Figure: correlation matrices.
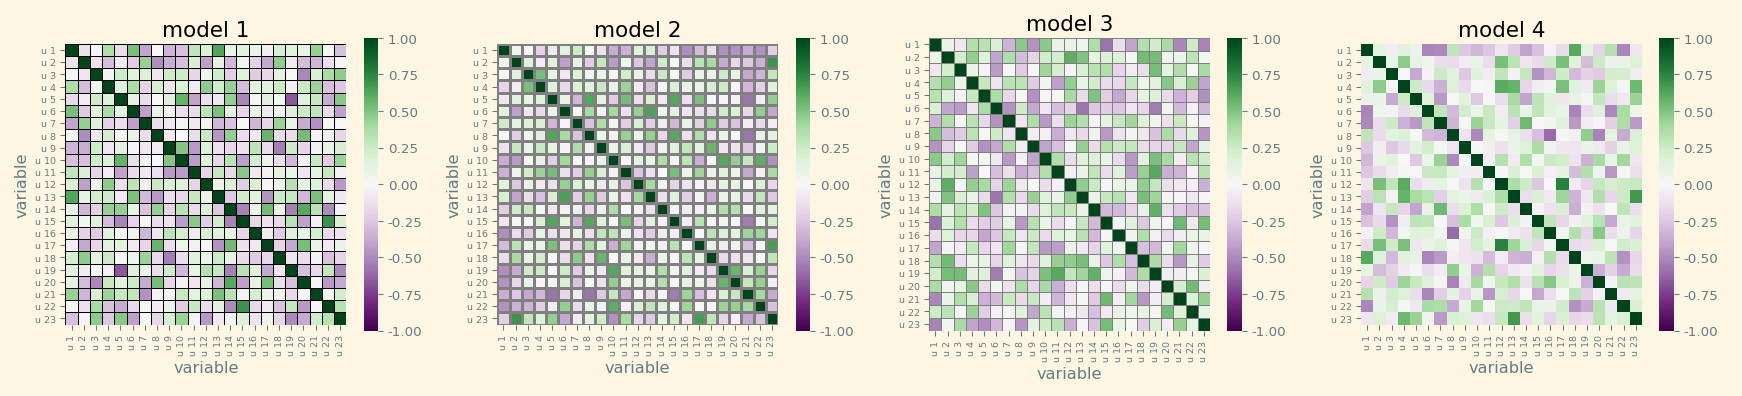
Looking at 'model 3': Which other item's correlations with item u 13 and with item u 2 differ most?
u 9
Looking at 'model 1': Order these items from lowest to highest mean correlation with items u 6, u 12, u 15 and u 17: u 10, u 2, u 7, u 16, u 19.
u 2, u 7, u 10, u 16, u 19
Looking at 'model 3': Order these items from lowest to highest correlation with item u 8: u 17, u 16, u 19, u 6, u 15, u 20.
u 15, u 19, u 16, u 17, u 6, u 20
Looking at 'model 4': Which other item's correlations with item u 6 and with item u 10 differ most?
u 21
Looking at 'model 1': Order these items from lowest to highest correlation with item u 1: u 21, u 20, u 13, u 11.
u 20, u 11, u 21, u 13
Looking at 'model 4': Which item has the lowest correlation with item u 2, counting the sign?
u 19
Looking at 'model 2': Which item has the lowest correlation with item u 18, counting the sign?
u 13
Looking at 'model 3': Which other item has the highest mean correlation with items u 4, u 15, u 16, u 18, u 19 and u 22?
u 2
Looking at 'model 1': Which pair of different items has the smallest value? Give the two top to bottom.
u 5, u 19
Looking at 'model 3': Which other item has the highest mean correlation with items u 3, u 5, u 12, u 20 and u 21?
u 4
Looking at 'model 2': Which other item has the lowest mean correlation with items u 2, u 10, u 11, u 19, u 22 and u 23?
u 1
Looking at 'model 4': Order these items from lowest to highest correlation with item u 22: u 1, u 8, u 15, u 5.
u 1, u 8, u 5, u 15
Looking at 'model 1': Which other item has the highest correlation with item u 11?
u 15
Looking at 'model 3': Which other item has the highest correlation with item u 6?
u 5
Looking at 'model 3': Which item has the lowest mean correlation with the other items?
u 6
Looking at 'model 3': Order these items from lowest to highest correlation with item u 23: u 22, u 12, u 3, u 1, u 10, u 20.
u 1, u 12, u 20, u 22, u 10, u 3
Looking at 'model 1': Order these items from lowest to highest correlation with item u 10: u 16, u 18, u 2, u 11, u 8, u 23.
u 11, u 2, u 18, u 8, u 16, u 23
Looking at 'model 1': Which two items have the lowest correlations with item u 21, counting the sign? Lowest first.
u 7, u 2
